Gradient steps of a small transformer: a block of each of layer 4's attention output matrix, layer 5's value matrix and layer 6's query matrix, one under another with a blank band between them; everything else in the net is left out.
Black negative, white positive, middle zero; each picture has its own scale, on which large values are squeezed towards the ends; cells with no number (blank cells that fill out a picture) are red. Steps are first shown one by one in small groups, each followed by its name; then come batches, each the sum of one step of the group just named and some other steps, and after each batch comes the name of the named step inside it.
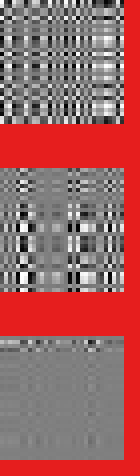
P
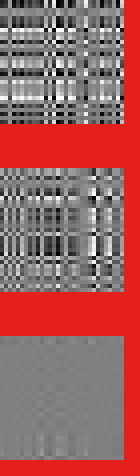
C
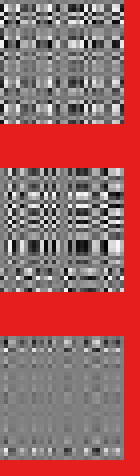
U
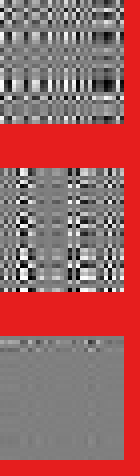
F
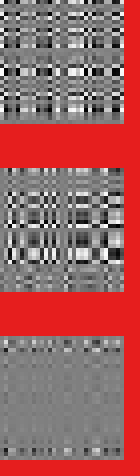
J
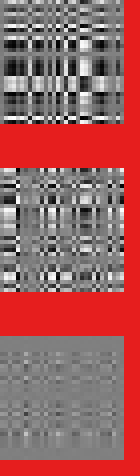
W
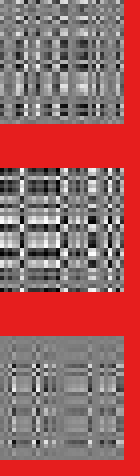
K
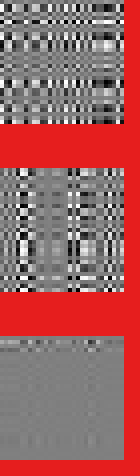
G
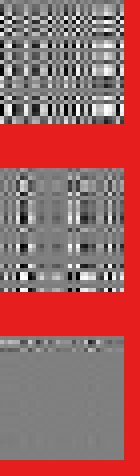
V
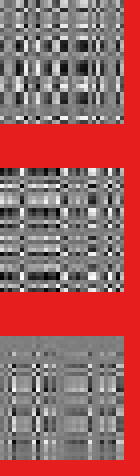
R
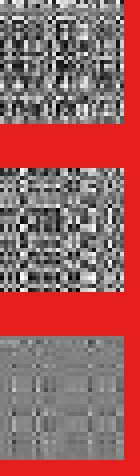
R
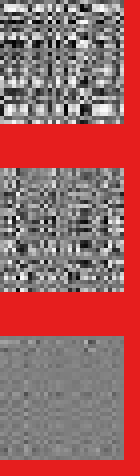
V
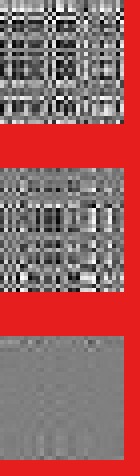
V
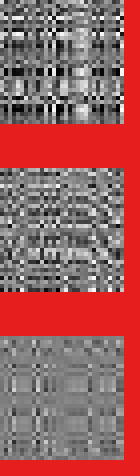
J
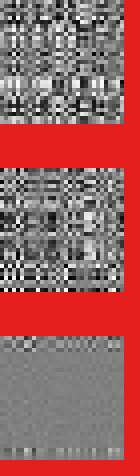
F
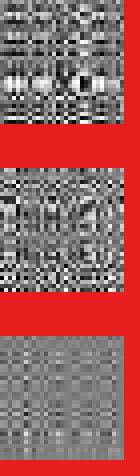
W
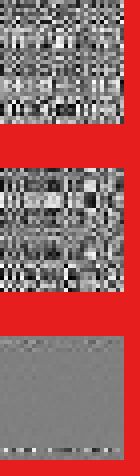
V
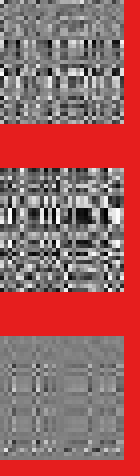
K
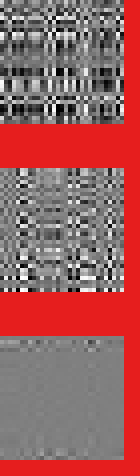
F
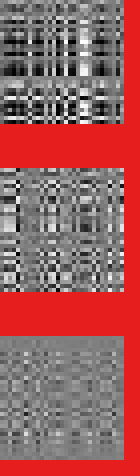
W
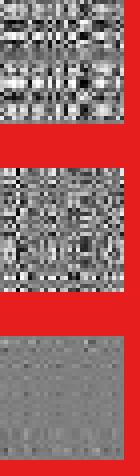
J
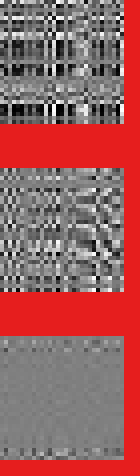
J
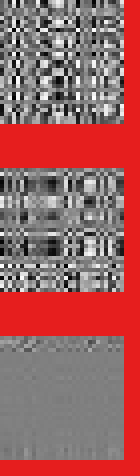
V
